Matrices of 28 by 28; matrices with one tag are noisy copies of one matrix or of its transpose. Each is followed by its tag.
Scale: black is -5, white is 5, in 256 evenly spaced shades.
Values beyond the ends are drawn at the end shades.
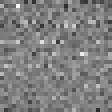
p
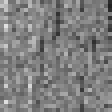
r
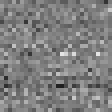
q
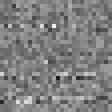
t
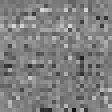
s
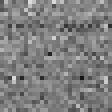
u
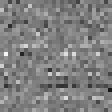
q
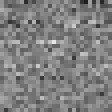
p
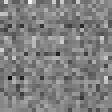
u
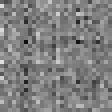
u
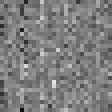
p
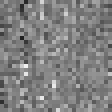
p
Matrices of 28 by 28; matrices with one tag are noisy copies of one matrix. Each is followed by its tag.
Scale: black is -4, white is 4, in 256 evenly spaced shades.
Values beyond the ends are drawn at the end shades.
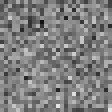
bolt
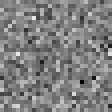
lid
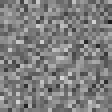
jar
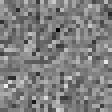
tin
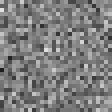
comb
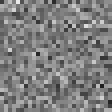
jar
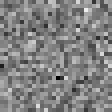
tin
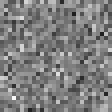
tin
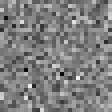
comb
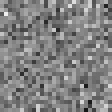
tin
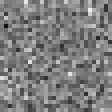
tin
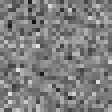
bolt
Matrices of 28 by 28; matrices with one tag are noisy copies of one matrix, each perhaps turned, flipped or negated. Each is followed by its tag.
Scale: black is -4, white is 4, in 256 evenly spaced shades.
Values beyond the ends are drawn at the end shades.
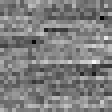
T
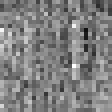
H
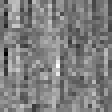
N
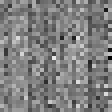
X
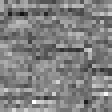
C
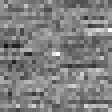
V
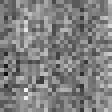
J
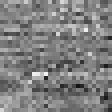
H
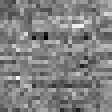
H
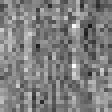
H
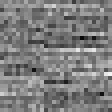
T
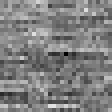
N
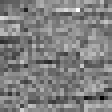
C
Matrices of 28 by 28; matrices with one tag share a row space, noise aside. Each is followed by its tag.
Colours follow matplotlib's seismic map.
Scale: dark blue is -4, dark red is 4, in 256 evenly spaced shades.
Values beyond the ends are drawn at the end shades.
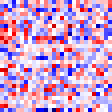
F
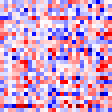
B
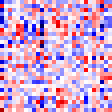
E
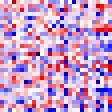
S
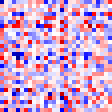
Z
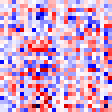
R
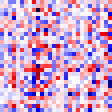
R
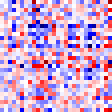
R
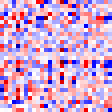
Z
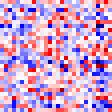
S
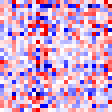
R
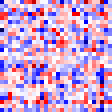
E
